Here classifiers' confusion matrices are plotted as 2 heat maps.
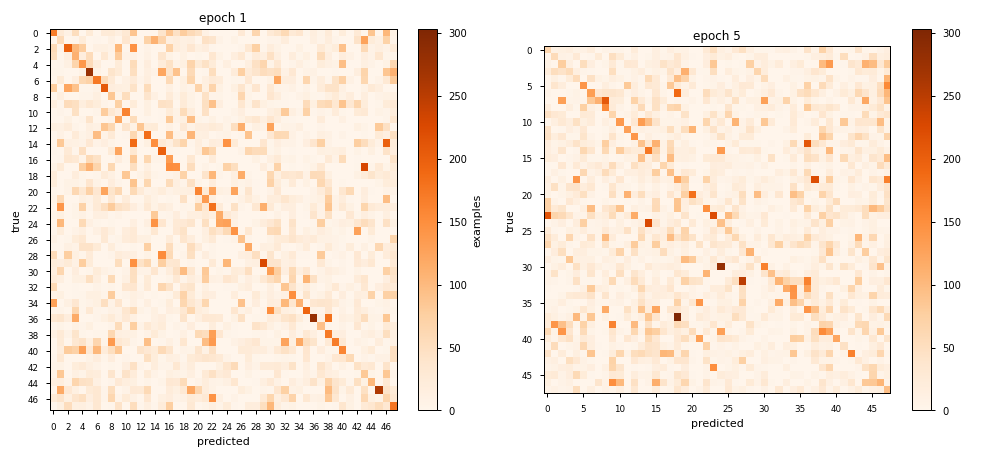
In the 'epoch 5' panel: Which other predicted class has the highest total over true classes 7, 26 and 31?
8
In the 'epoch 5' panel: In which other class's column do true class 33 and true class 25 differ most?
34
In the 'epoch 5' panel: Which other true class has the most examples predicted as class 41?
10
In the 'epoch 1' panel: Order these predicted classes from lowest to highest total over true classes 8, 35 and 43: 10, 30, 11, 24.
24, 11, 10, 30
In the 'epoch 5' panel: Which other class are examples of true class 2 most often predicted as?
39
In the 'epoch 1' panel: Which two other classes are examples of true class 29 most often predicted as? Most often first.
11, 24
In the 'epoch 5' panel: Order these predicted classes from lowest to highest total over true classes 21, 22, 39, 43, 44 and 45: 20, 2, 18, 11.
11, 20, 2, 18
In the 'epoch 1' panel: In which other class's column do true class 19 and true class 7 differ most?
2
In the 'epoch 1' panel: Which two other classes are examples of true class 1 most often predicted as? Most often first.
43, 14
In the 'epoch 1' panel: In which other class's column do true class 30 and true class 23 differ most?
18
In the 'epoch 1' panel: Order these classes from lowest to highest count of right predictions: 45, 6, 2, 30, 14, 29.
30, 14, 6, 2, 29, 45
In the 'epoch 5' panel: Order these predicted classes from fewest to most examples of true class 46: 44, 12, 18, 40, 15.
40, 18, 12, 44, 15
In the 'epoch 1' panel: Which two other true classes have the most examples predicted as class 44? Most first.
0, 33
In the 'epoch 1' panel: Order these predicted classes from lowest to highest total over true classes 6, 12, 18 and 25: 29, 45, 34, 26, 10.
29, 34, 45, 10, 26
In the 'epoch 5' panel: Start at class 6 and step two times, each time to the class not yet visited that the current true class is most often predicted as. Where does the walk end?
37
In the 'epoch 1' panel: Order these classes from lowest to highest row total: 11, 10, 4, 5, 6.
11, 10, 4, 6, 5
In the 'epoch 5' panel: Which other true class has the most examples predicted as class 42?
33
